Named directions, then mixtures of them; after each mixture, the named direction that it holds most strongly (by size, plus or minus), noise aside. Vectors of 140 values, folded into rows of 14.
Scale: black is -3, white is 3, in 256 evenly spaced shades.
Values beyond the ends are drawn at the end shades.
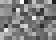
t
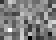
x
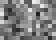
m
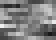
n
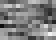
n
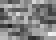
n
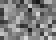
m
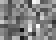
m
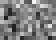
m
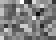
t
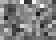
m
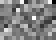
t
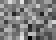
x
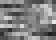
n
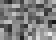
x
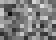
m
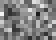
m
